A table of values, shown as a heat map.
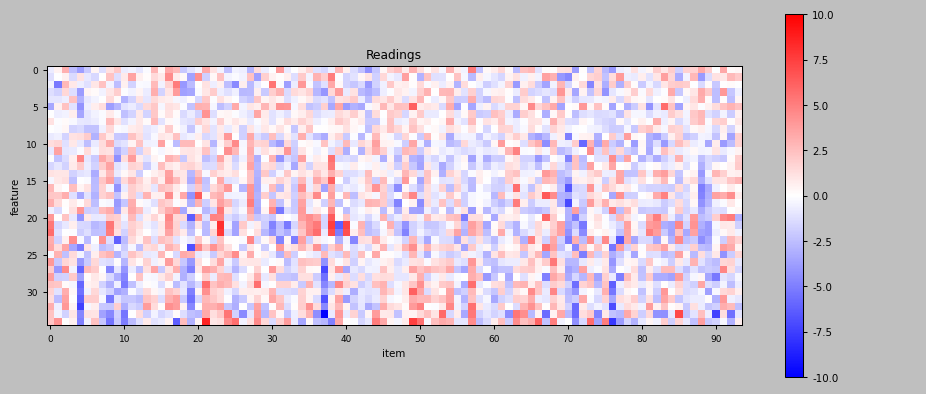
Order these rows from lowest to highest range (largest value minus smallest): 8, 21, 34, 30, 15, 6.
8, 6, 15, 30, 21, 34
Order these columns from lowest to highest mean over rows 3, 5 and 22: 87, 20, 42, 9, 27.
42, 27, 9, 20, 87
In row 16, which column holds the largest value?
63
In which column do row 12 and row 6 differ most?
4
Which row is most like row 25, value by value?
10
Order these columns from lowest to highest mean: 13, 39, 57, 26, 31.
26, 31, 13, 39, 57
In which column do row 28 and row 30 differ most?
83
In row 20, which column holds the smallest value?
19
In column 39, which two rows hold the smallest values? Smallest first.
21, 22
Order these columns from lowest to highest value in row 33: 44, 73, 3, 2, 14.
2, 14, 3, 73, 44
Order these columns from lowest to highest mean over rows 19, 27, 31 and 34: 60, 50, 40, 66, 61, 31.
40, 60, 61, 31, 66, 50
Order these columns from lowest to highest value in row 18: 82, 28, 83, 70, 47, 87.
70, 47, 28, 83, 82, 87
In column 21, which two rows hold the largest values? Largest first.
34, 29
